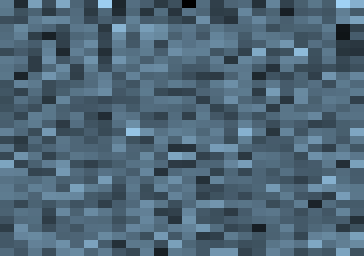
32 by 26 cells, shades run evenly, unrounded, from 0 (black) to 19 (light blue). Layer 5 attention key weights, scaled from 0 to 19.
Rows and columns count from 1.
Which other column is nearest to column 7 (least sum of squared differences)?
21
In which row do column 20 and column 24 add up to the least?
9
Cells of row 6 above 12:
3
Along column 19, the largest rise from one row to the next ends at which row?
7
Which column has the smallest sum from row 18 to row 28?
15
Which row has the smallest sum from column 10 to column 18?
1
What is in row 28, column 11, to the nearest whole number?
12
